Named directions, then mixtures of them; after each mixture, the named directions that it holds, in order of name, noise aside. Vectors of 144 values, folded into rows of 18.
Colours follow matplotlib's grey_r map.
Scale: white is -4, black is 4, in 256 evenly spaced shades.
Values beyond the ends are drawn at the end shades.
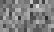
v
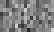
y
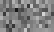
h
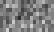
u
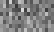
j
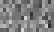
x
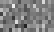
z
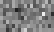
h, x.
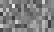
x, z.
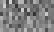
j.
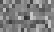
v, x.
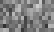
v, x.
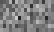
j, v.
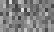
j.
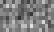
u, x.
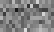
h, v.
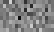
j, u, v.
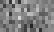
j, u, x.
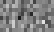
u, v, x.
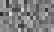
j, y.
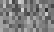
j.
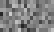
y, z.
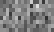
v.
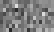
h, u, y.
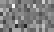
z.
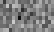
h, u, v.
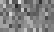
j, x.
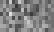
j, x.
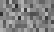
j, v.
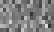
x.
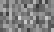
h, v, y.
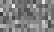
u, x, z.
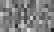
y.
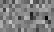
v, x.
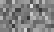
h, v.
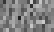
u, v.
